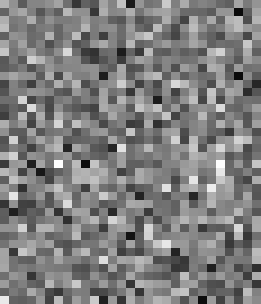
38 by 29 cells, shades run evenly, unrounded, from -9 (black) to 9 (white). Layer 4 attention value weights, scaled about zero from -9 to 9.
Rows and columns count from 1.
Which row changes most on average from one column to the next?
38
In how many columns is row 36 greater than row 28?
14
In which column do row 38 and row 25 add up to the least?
23
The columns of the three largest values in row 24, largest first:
24, 19, 7
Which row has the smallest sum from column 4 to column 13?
37
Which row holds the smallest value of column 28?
12
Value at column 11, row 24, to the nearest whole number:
3
